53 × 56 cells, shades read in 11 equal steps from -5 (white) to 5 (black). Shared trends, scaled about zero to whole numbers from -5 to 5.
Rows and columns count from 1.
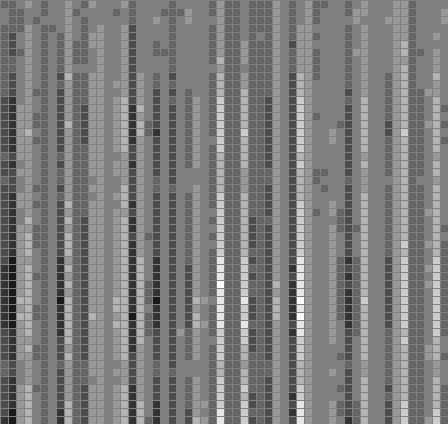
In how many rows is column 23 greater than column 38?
51
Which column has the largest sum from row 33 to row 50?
2
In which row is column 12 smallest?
40
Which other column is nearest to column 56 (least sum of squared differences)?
45
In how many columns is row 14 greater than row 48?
3
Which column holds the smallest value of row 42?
38
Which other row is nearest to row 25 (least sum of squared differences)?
19
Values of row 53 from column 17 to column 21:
3 -2 1 3 0
